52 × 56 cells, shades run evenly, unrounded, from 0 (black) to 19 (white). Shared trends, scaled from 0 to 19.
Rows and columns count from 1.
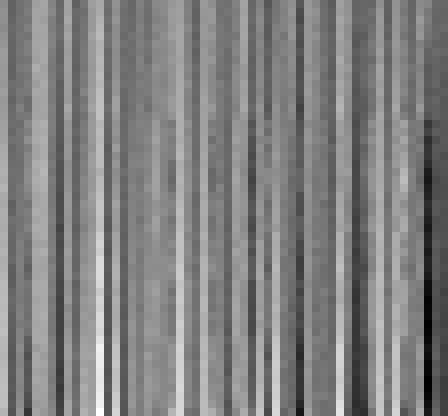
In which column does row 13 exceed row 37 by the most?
54
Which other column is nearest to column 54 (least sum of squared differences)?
45
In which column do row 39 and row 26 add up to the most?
13
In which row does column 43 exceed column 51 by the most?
52
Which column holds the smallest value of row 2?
38
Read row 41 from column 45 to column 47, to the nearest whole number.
4 6 11
